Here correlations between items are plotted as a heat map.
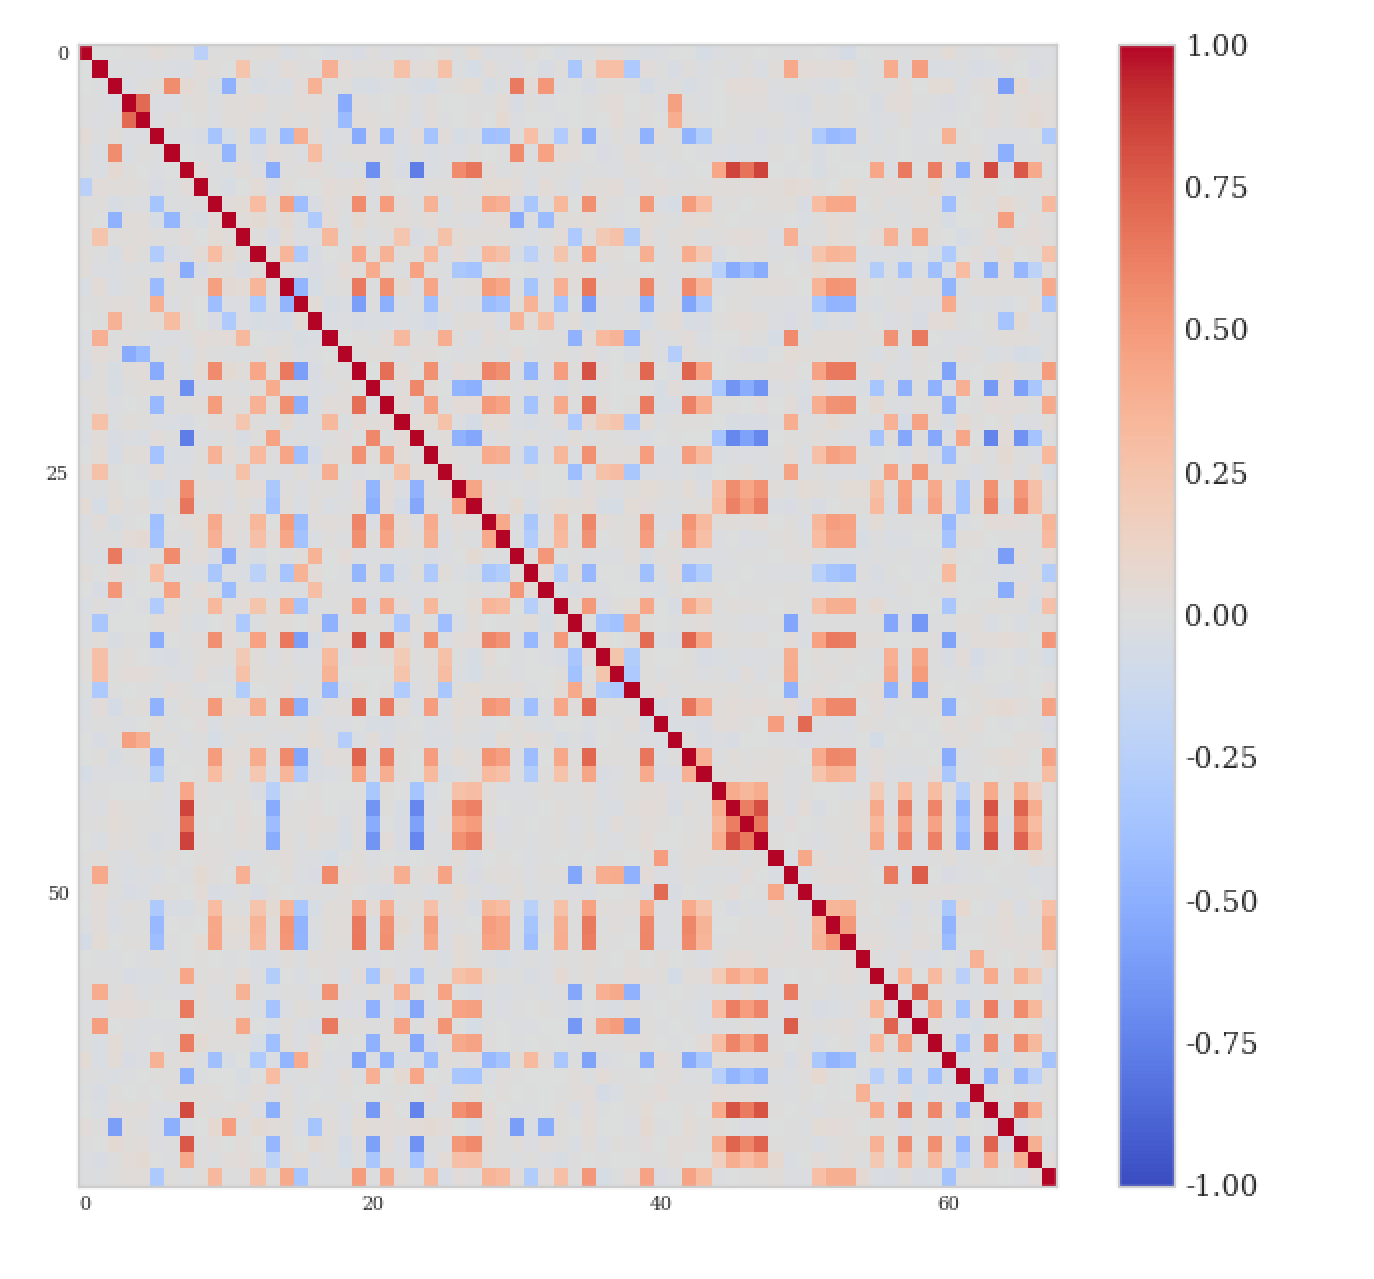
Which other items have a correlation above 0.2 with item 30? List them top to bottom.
2, 6, 16, 32
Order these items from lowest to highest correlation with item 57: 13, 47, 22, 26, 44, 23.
23, 13, 22, 44, 26, 47
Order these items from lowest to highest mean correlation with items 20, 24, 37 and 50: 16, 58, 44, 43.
44, 16, 43, 58
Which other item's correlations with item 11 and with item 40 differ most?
50
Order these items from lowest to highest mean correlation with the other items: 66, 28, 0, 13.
13, 0, 66, 28
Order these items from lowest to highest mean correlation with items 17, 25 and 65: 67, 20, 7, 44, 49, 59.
20, 67, 44, 59, 7, 49
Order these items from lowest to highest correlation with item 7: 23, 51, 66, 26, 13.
23, 13, 51, 66, 26
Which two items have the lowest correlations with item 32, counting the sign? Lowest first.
64, 10
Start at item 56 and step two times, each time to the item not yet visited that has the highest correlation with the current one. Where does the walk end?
49
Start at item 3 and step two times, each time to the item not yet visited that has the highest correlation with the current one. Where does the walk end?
41
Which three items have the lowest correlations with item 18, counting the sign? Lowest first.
3, 4, 41
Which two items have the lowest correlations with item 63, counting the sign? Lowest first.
23, 20
